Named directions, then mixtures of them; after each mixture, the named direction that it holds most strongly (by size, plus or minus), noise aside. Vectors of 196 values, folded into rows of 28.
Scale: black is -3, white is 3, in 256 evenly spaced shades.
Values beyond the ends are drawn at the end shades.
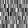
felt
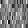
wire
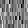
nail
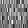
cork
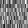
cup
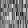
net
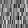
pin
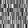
net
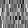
nail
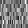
pin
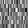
felt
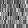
felt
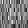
cork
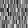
felt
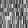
net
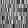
cork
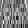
pin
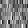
wire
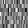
felt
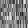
net
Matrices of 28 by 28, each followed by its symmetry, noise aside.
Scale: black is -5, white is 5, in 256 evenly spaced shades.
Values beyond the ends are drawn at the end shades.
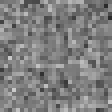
antisymmetric.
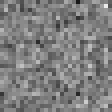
mirrored top to bottom.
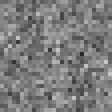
same after a half turn.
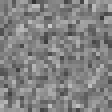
same after a half turn.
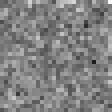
symmetric across the other diagonal.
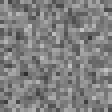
same after a half turn.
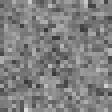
same after a half turn.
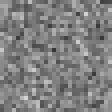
same after a half turn.
